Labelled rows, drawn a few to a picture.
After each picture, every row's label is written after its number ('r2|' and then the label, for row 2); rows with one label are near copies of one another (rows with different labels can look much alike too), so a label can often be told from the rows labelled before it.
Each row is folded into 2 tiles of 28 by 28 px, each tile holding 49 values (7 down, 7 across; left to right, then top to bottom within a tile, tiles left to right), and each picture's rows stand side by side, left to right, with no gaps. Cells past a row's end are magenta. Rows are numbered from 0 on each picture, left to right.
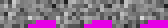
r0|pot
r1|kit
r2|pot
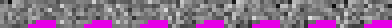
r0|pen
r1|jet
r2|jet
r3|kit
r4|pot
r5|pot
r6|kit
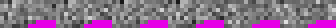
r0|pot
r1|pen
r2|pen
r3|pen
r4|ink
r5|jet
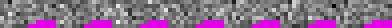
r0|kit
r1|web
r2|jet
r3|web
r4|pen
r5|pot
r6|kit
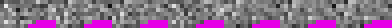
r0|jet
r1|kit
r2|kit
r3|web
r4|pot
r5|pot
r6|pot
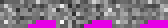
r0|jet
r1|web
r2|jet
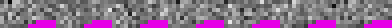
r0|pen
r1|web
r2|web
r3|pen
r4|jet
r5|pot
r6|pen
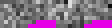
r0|web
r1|pot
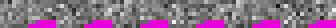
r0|pen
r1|web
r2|pot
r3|jet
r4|pot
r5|web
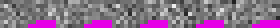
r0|web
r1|kit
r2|web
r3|web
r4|pen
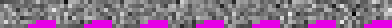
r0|jet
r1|pen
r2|kit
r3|pot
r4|kit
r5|kit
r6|web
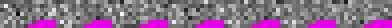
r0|web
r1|ink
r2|kit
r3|jet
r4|ink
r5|ink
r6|pen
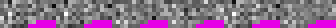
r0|kit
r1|kit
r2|ink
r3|jet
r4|kit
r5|ink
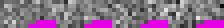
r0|ink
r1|pot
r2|web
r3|pot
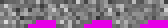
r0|jet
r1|ink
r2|ink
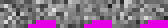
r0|web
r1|pot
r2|pen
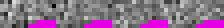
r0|pot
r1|pot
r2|ink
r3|pen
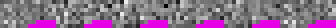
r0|ink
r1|kit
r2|pot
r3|pen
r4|pot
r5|ink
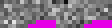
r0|ink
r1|pen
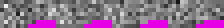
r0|web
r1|jet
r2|kit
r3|pen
